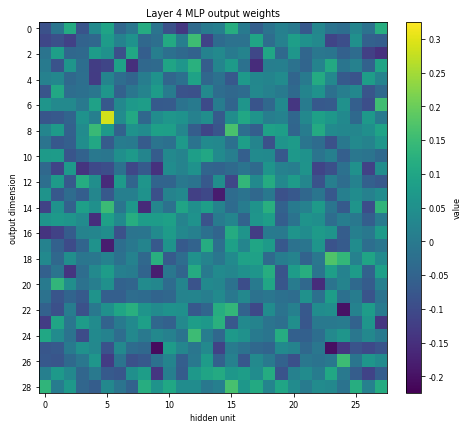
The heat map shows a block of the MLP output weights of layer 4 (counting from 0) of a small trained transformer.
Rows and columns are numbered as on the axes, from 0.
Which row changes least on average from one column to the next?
21
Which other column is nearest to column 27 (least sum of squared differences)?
25
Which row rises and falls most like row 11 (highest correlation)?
3
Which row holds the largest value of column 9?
18
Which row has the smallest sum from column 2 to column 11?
11
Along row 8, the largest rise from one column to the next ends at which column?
15
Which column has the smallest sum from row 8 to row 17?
2
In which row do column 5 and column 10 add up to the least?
12
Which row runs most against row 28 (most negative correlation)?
23
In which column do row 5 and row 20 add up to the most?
1
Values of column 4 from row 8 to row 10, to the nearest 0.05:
0.15 0.1 0
